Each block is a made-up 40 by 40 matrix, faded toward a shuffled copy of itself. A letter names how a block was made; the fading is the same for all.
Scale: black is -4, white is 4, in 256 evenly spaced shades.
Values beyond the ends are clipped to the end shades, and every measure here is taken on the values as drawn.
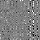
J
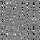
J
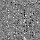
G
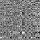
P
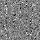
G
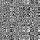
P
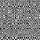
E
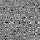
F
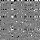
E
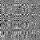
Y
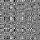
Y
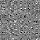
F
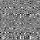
E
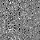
G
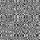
Y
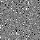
G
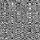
P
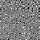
F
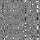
J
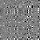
J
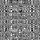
Y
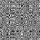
P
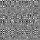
E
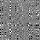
J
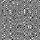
J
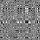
E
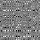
E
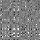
J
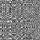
P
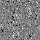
G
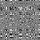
E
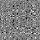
F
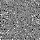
G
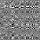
E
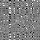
J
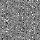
G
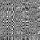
Y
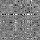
E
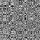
P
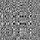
Y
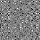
F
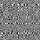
E
